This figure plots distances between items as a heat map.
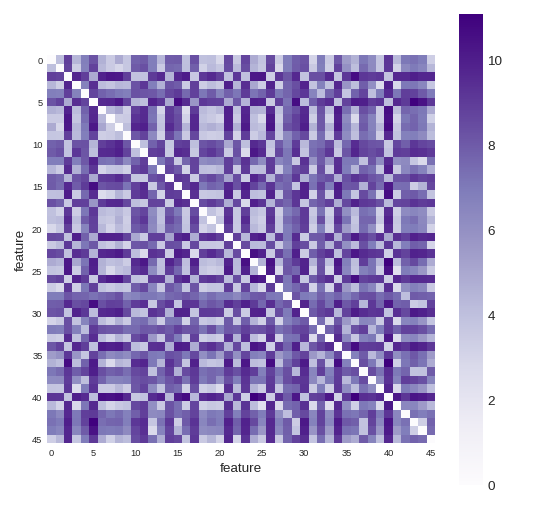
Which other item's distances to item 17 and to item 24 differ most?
23
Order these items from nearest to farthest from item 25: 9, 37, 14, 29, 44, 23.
9, 44, 37, 29, 14, 23
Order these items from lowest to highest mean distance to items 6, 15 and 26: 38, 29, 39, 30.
39, 29, 30, 38
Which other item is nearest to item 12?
44
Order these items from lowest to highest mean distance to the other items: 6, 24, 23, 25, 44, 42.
25, 6, 24, 44, 42, 23
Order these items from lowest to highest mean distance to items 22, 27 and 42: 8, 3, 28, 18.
18, 3, 8, 28
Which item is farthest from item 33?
40
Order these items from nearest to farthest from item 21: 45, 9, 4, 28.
28, 4, 9, 45
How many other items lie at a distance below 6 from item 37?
5
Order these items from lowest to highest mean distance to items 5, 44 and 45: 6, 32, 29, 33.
33, 6, 29, 32
